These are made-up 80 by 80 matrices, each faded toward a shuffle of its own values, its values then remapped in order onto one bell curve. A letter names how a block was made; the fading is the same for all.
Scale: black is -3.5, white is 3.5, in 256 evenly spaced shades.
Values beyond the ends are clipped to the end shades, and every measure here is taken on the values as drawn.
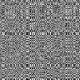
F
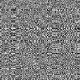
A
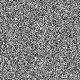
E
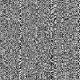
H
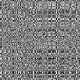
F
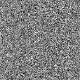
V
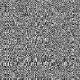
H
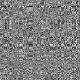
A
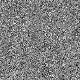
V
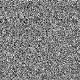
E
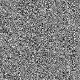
V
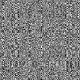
H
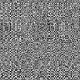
A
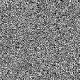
E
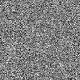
E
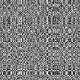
F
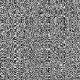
H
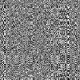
H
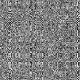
H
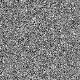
V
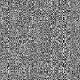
H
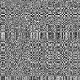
F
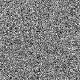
E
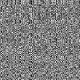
H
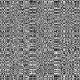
F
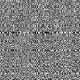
A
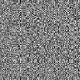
H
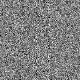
V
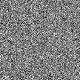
E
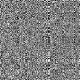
H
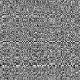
A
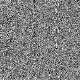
V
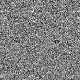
E
